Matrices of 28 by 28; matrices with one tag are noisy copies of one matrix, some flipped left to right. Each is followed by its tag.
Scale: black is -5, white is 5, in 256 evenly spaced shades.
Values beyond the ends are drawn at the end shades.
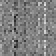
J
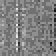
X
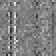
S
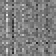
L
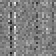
S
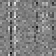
S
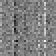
J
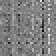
L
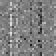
J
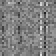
S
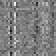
S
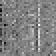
X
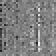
X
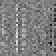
X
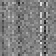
S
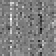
J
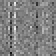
S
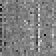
X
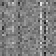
S
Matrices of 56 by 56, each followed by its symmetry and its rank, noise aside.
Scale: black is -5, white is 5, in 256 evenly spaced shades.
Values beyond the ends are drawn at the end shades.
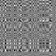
no symmetry, rank two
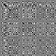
symmetric, rank three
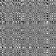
no symmetry, rank two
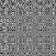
no symmetry, rank four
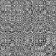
symmetric, rank four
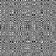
no symmetry, rank three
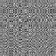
symmetric, rank three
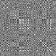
symmetric, rank four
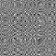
symmetric, rank two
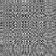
no symmetry, rank three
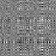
antisymmetric, rank four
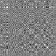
symmetric, rank three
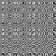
symmetric, rank two
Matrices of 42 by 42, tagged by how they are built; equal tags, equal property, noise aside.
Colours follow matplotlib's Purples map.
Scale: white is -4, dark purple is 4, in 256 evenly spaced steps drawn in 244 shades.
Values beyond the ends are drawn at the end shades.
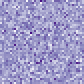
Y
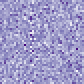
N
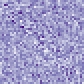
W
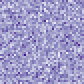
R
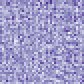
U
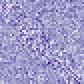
W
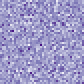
Y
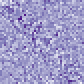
W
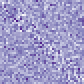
W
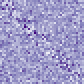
W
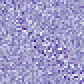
W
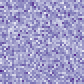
R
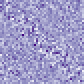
W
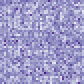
U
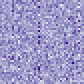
N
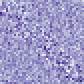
W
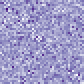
W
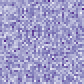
U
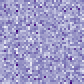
N
